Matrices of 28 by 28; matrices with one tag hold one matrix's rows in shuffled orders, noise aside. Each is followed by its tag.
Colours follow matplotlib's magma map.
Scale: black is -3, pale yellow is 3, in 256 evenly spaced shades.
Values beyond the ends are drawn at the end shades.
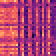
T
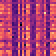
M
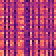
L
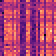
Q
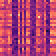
M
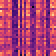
M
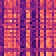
Q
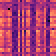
M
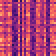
M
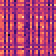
L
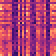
M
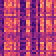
Q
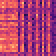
T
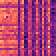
T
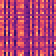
L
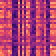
M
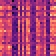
M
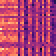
T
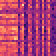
T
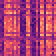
Q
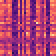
M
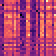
Q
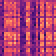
Q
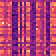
M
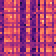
Q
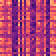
M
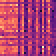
T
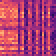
T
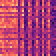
T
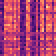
Q
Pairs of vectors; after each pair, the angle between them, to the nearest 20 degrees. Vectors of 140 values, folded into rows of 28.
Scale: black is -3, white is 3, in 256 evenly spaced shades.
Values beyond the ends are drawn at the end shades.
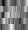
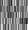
100 degrees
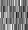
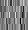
80 degrees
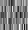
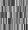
40 degrees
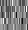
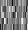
140 degrees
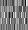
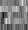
100 degrees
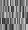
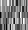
80 degrees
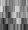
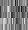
120 degrees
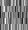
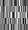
120 degrees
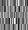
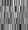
80 degrees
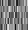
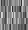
100 degrees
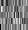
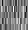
60 degrees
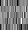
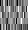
40 degrees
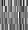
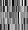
160 degrees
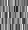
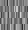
160 degrees
